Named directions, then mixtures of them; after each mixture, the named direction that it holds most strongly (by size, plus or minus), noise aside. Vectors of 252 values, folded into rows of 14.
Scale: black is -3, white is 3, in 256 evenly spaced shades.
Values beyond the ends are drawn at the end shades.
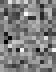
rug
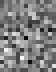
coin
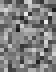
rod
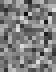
rod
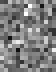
rug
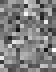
rug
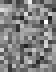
rod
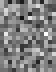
rod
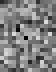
coin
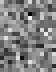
coin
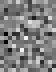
coin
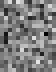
rod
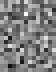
rug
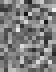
rod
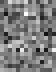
rug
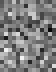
coin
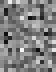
rug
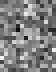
coin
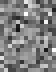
rod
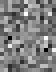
rug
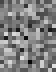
coin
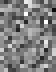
rod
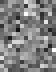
rug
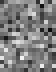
coin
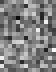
coin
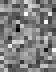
rod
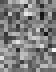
rug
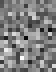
coin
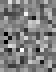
rug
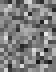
rod
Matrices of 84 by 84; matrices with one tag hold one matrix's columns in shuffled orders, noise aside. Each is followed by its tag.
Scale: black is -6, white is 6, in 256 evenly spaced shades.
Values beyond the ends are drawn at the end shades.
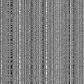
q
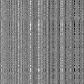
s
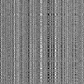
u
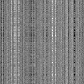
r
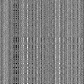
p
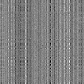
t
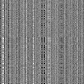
p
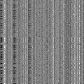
p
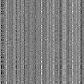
q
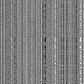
p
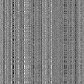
q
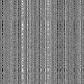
s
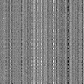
t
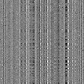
t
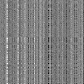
p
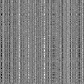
u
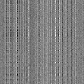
r
